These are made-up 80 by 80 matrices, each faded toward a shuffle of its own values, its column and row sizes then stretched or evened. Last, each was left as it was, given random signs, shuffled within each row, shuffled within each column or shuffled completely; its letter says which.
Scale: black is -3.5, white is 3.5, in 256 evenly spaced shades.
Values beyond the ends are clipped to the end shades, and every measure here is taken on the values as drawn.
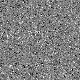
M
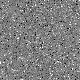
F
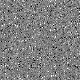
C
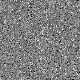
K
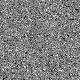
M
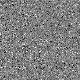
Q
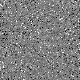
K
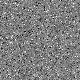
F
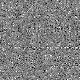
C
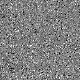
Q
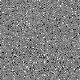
C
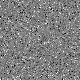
F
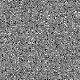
C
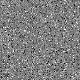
C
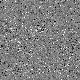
M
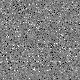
M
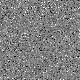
M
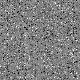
K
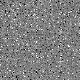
Q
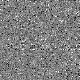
C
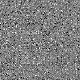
C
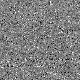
M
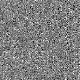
C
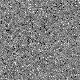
K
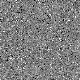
Q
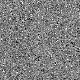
K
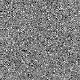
C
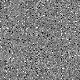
C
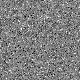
F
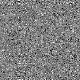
C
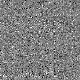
C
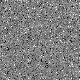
K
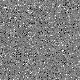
Q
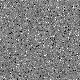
F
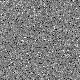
F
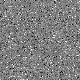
M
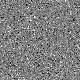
F
